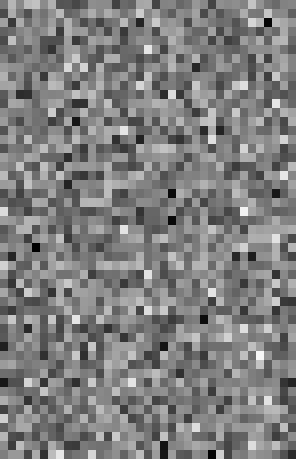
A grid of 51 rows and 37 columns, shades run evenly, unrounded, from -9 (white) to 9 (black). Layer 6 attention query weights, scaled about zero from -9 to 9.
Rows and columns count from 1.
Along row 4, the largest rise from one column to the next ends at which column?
8
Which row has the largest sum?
22
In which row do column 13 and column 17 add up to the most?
17
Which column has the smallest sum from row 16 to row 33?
26
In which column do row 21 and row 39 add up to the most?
21
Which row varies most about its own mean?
51
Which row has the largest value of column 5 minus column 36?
20
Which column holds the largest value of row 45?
4
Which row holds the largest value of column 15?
16
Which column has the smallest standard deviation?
24
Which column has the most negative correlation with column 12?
1
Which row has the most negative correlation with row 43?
19
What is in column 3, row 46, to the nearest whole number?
2
